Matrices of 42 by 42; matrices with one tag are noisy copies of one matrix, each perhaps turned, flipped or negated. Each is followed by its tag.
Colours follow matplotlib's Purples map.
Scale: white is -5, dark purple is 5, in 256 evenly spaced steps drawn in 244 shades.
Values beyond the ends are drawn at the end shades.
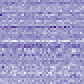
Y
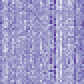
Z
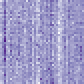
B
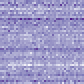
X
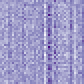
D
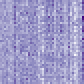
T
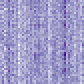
X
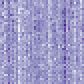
X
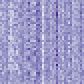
Y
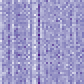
D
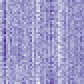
B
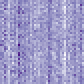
X
